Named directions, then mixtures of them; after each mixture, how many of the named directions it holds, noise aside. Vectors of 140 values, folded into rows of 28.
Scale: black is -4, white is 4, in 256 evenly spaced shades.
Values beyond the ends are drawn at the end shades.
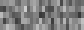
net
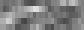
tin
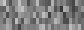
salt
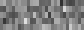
three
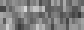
three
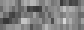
two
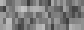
three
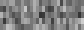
one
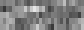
two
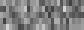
two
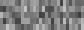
one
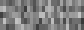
one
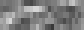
one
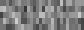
one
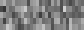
two
